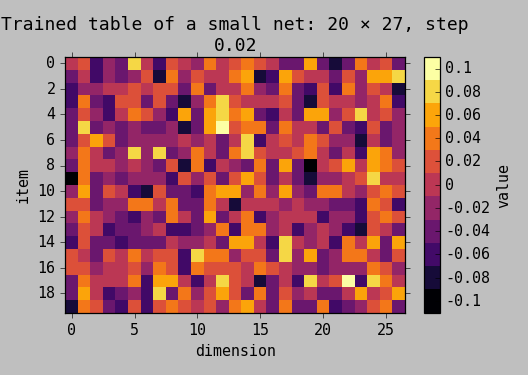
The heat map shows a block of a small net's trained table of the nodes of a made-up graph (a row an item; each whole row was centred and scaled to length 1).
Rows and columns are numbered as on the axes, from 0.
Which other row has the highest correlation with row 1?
14
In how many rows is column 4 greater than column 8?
6
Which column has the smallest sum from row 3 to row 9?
0
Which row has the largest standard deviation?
17
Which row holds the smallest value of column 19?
8
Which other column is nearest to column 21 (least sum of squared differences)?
4
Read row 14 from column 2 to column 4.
-0.04 -0.04 -0.06
